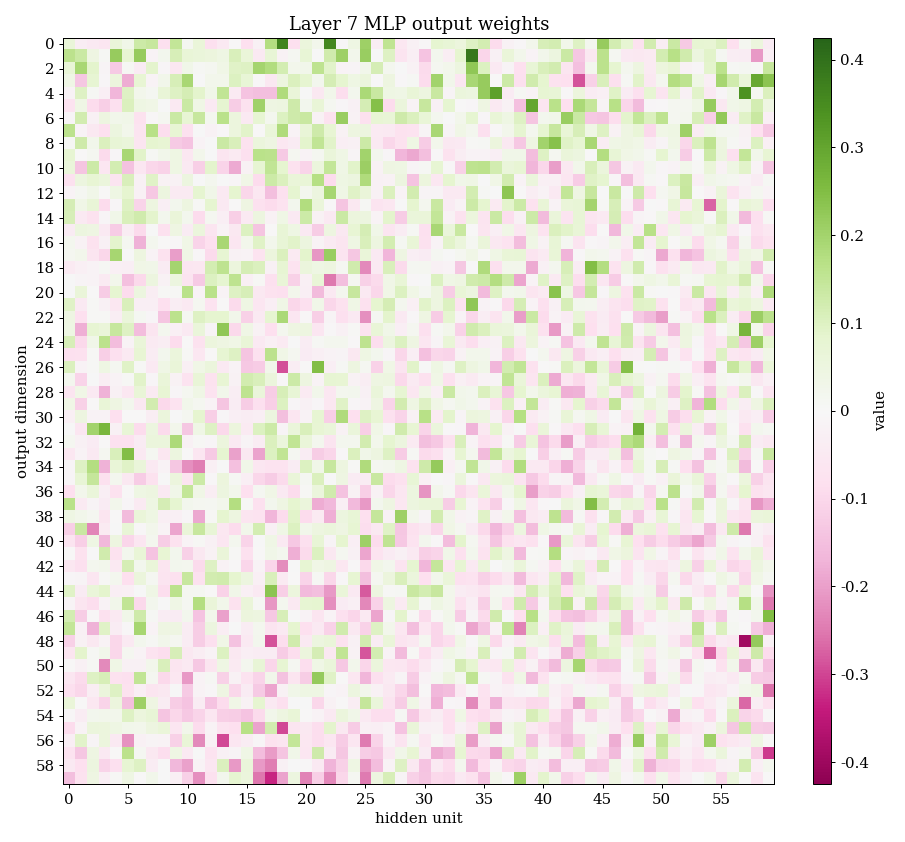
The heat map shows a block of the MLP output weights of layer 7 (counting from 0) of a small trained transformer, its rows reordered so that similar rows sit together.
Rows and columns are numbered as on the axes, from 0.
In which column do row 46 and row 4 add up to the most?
36
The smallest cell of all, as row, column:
48, 57
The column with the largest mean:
55
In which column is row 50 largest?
43
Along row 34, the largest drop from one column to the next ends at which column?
3
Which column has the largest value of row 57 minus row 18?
39
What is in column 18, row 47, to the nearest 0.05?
-0.05
